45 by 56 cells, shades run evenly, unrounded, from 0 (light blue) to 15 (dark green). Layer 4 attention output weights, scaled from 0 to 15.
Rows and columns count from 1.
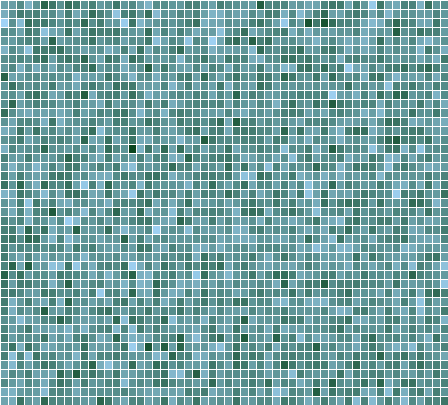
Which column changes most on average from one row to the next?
17
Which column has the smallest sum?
22
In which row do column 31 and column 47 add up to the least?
1
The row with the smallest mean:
28
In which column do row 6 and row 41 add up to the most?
36
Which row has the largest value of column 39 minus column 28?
3
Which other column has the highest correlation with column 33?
7
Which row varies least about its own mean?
29
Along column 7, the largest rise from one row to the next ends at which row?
5
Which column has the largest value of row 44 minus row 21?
40
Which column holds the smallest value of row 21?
11
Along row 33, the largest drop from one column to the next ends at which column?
13
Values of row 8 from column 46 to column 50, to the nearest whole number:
5 8 6 9 9
